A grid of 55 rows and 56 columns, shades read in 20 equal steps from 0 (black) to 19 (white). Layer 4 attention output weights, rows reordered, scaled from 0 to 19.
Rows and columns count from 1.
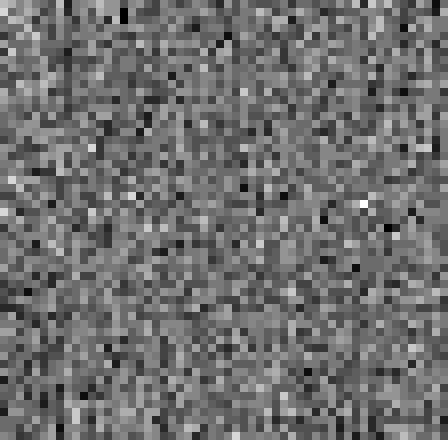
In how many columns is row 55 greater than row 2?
26
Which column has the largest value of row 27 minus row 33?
1
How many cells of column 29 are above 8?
21
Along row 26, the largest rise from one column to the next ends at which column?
8
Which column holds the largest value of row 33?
33
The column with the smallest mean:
9
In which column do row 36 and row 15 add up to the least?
19
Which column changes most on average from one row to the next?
52
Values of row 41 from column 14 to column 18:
7 11 8 9 9
